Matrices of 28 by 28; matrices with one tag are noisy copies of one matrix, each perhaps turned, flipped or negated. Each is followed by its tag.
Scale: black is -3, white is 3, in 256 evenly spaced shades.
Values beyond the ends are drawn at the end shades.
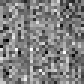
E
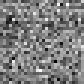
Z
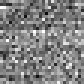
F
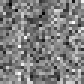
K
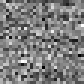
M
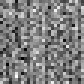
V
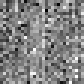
V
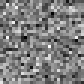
M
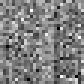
F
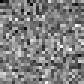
K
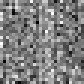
V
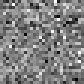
Z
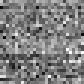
F
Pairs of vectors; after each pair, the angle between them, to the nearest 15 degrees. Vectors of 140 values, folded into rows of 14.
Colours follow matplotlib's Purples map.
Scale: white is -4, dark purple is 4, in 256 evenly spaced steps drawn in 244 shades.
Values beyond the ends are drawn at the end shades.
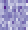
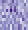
90 degrees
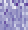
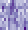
90 degrees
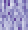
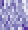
135 degrees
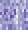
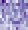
90 degrees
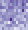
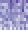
45 degrees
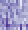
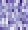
120 degrees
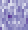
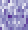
15 degrees
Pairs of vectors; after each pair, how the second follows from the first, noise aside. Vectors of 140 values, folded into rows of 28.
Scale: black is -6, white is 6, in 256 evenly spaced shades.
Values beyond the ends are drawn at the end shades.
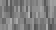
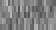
negated.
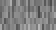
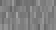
reversed, negated, shrunk.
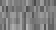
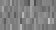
reversed, negated, partly zeroed.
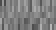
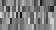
wrapped around, scaled up.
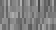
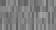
reversed, shrunk.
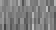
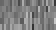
negated.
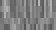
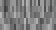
negated.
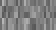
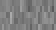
reversed, negated, shrunk.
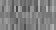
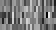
wrapped around, scaled up.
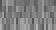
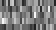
wrapped around, scaled up.
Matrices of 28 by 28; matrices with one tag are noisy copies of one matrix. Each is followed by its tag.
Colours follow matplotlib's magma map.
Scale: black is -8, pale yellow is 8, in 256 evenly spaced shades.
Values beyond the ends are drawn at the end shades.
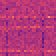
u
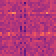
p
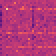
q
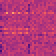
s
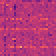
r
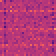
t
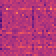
q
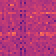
p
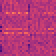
s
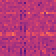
p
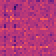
r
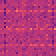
t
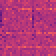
q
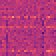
u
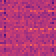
t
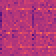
q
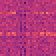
p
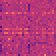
s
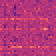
r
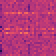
s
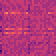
s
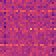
t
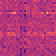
p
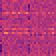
s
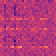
r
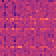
r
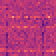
u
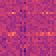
p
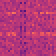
p
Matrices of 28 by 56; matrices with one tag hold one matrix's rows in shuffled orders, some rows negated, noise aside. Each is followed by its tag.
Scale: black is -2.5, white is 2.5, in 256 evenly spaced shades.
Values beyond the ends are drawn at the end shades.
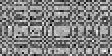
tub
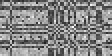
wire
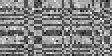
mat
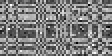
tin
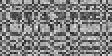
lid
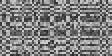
lid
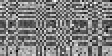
tin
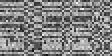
mat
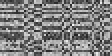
mat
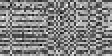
wire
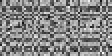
lid
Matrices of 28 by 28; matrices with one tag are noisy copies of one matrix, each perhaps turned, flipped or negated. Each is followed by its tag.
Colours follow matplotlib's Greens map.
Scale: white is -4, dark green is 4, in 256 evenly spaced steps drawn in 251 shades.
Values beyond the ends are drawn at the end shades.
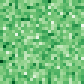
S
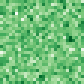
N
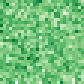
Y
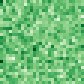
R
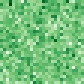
Y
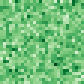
Y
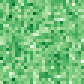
S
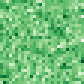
Y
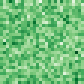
Y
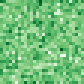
R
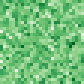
N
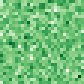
N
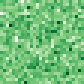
S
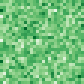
Y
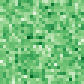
S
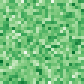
N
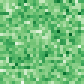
S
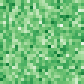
Y
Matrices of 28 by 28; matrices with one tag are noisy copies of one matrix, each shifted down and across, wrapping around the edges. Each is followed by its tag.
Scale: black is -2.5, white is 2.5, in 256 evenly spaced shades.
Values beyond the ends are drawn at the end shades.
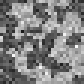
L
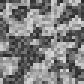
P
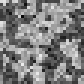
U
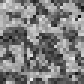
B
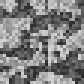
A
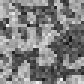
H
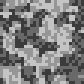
L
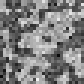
U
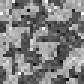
P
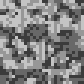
B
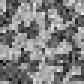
P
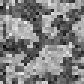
A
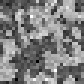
H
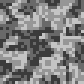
P
